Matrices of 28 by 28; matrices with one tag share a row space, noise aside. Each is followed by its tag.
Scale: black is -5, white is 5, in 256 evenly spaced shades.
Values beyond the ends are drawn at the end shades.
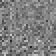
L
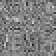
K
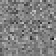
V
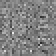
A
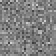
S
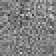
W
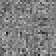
A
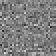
L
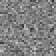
V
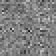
A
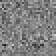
L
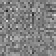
K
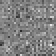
W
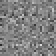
V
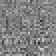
A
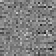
W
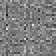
K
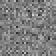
S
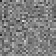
L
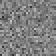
L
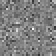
K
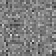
K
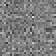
K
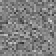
V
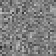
L
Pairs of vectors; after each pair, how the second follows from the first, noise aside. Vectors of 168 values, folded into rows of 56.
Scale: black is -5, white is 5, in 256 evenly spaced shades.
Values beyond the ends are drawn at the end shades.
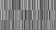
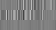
reversed, negated, partly zeroed.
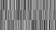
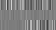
reversed, negated, partly zeroed.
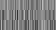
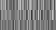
reversed, negated.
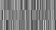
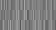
wrapped around, shrunk.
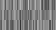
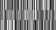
reversed, negated, scaled up.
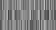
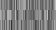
reversed, negated.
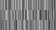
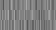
wrapped around, shrunk.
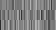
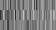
wrapped around.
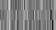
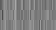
wrapped around, shrunk.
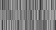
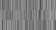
shrunk.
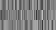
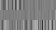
partly zeroed.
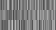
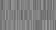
wrapped around, shrunk.
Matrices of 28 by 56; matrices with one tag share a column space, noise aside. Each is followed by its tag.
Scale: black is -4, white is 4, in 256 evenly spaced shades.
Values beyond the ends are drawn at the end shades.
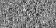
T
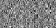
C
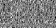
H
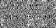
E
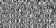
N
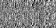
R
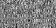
N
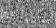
H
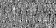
T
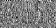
H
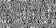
H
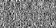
R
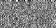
E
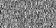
C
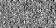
H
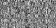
N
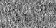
T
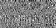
E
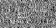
H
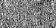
R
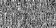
R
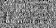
H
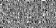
H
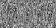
T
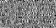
H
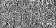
R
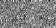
E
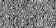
E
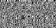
E
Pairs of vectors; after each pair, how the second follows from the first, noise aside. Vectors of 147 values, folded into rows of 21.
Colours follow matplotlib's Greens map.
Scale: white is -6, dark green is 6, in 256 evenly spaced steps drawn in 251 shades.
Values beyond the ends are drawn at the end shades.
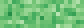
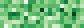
reversed, scaled up.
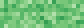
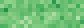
partly zeroed.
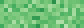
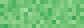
wrapped around, shrunk.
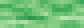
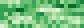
reversed, negated, scaled up.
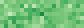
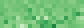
wrapped around, partly zeroed.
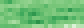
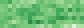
copied.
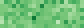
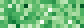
reversed, negated, scaled up.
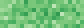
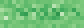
partly zeroed.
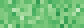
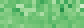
wrapped around, partly zeroed.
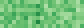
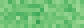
shrunk.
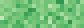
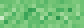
partly zeroed.
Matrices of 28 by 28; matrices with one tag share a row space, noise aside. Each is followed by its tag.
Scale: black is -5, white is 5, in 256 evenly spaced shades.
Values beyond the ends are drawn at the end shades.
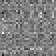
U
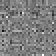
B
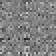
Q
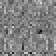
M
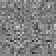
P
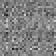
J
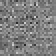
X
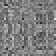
M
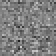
P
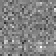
M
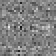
P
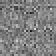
X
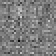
P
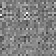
Q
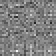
X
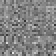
J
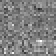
M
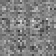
P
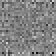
B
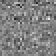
P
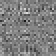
Q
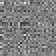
Q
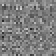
U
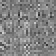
Q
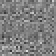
U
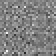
J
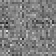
B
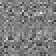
M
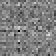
P
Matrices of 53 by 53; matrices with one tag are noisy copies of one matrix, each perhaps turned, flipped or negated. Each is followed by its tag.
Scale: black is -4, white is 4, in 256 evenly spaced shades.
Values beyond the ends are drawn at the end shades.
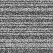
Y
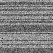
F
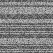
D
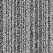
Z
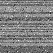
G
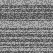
F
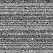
Z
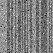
G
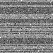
D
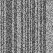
G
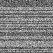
G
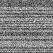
G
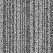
Z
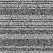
D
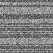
D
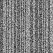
Z
